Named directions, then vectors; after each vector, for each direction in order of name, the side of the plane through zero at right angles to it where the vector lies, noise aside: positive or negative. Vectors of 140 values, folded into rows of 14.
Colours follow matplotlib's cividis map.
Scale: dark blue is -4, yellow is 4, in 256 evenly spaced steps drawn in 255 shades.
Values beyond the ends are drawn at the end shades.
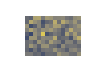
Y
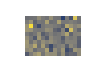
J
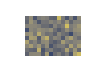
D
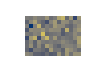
positive, negative, positive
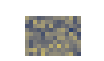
negative, negative, negative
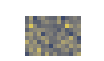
positive, positive, negative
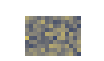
negative, negative, negative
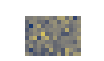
positive, negative, positive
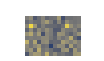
positive, positive, negative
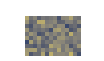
negative, negative, negative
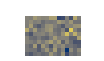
negative, positive, positive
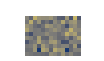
negative, positive, positive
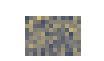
positive, positive, positive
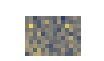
positive, positive, negative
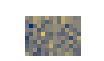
negative, negative, positive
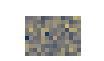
positive, positive, positive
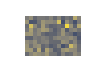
positive, positive, negative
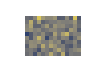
negative, positive, positive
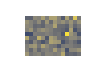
negative, positive, positive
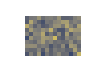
positive, positive, positive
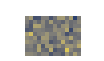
positive, negative, negative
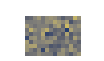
positive, positive, positive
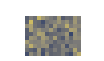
positive, positive, positive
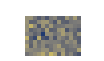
negative, positive, negative
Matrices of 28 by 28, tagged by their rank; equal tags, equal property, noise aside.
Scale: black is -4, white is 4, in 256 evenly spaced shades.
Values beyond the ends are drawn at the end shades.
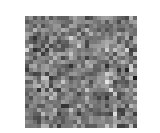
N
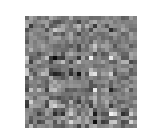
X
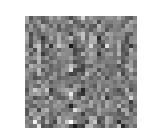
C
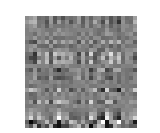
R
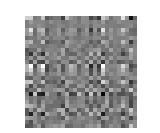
R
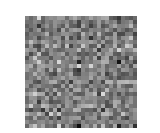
N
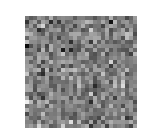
N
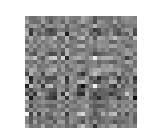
X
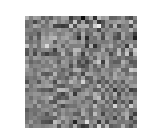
N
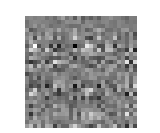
X
